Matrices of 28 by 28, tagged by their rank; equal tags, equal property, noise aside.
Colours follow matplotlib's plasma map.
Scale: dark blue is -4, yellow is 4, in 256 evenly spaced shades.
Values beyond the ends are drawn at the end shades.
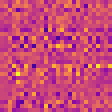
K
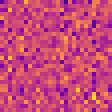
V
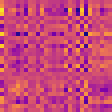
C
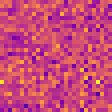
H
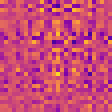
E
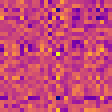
K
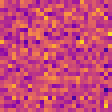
H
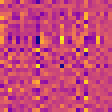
E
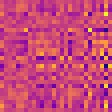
C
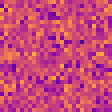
H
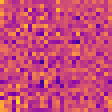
V
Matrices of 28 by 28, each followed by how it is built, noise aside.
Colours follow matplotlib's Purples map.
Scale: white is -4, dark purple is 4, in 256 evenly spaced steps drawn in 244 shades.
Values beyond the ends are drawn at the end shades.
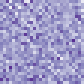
Toeplitz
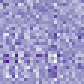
low rank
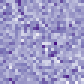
block diagonal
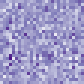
low rank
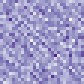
Toeplitz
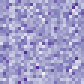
repeating rows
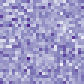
noise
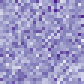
Hankel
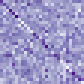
diagonal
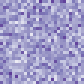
repeating rows
